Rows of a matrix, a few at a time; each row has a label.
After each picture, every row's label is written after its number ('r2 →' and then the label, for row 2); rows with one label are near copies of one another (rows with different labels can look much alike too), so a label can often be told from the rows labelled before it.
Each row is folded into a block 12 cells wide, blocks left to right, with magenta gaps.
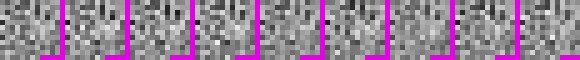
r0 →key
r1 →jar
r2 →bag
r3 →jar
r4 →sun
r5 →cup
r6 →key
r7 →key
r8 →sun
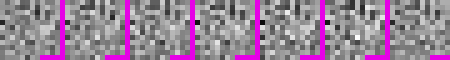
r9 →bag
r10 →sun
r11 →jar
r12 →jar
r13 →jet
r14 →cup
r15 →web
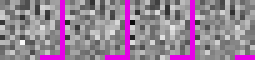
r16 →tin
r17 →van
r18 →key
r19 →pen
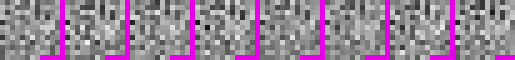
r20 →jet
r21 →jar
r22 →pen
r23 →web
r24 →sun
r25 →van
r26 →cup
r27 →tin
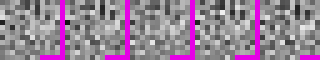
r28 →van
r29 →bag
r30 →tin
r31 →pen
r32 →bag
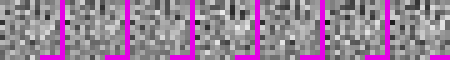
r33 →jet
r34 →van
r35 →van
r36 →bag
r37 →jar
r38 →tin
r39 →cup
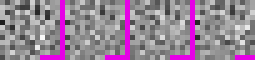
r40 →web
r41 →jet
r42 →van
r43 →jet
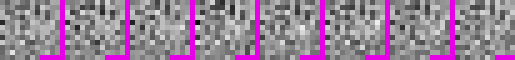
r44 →tin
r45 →web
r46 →van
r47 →key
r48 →jar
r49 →tin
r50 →cup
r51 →sun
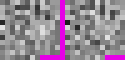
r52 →jar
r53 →web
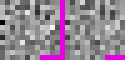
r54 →jet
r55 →bag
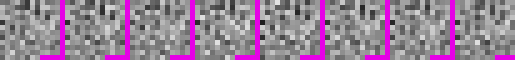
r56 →cup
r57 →pen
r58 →web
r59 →cup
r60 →jet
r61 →bag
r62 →key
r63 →tin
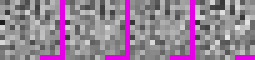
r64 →key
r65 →jar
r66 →tin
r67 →sun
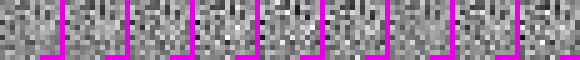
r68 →bag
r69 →van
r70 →web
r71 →pen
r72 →jet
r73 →sun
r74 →bag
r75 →web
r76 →jar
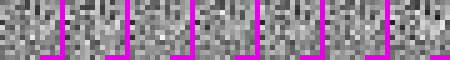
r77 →sun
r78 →sun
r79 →jet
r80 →van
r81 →jar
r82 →jet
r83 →van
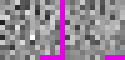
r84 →sun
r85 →van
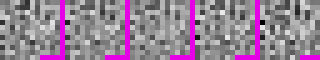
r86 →cup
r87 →jet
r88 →pen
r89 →jet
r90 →jar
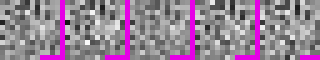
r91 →key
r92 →van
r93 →tin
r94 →cup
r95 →jar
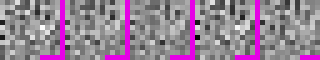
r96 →jet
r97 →tin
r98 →bag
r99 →jet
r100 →cup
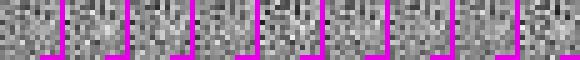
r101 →tin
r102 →jar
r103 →cup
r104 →tin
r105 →key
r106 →tin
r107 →tin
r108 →jet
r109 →jar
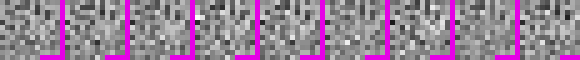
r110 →web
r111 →jar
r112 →key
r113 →sun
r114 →sun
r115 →jet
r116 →cup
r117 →sun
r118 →tin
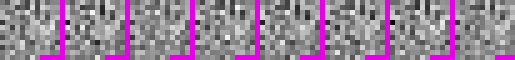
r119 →cup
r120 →jar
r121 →jet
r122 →pen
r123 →jar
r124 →web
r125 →cup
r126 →cup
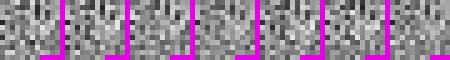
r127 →bag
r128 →cup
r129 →sun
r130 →web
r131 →cup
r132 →van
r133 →key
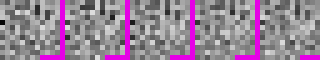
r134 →web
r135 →sun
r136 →tin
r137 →tin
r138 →bag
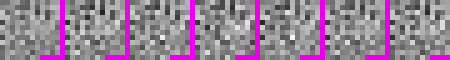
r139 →tin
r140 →tin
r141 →sun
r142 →cup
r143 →sun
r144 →tin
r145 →tin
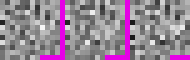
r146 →key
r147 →jar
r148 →jet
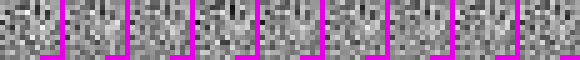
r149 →web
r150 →van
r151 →key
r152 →bag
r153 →key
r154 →bag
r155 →pen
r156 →sun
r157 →web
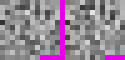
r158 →web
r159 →sun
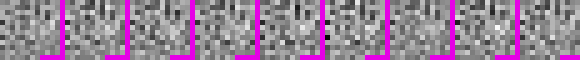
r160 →tin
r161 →pen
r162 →web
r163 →cup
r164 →bag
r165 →jet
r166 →pen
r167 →pen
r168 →sun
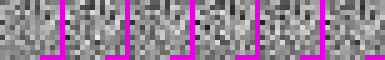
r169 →van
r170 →sun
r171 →cup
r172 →van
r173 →tin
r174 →bag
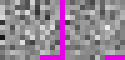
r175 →jet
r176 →pen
